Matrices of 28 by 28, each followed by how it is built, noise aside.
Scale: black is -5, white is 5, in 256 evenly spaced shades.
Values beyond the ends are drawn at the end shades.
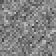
Hankel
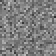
repeating rows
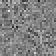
block diagonal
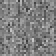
blocks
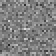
uneven rows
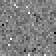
sparse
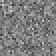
noise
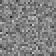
repeating rows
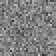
noise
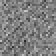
Hankel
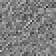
Hankel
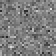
uneven rows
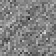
Hankel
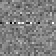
uneven rows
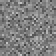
repeating rows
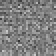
blocks
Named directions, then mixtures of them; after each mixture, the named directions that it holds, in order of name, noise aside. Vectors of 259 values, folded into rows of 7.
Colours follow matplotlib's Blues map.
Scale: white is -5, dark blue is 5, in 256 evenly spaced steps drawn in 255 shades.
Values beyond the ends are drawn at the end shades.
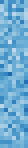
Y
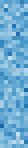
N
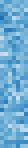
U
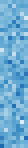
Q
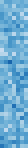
Q, U.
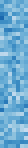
U.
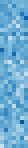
Q.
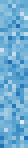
Q.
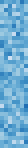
N, Y.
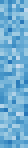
U, Y.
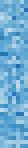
U, Y.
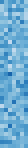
Y.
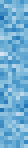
N, U.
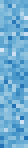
Q.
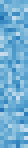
U.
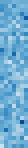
Q.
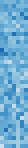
Q, U.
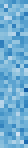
N.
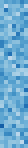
N.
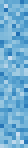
N.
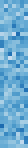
N, Q.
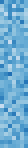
Y.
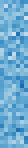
N, Q.
